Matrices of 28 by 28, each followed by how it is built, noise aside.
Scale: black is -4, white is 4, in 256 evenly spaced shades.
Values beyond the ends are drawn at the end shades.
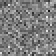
repeating rows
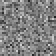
noise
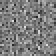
repeating rows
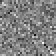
diagonal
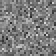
noise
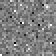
sparse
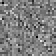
diagonal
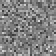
noise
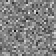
noise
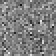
uneven columns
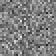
repeating rows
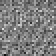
repeating columns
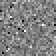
sparse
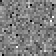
sparse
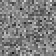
noise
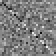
diagonal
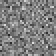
repeating rows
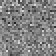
repeating columns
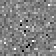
sparse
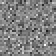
repeating columns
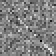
diagonal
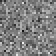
noise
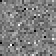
sparse
